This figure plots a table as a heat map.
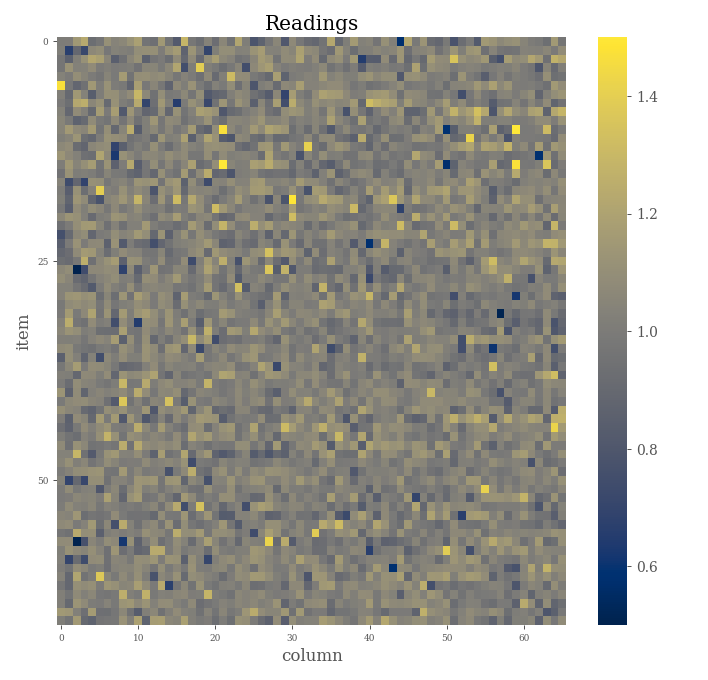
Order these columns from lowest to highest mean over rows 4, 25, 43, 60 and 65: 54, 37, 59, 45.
37, 59, 45, 54
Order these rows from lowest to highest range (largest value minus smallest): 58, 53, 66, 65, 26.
66, 65, 53, 58, 26
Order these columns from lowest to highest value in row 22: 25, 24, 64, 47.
25, 24, 64, 47
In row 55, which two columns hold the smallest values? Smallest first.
7, 23
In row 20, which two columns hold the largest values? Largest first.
30, 46
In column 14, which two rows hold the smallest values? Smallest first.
62, 49
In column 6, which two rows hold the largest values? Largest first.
45, 52
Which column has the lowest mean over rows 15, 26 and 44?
2
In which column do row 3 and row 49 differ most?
18
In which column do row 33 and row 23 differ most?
40
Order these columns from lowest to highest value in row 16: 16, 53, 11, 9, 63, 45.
16, 45, 9, 63, 11, 53
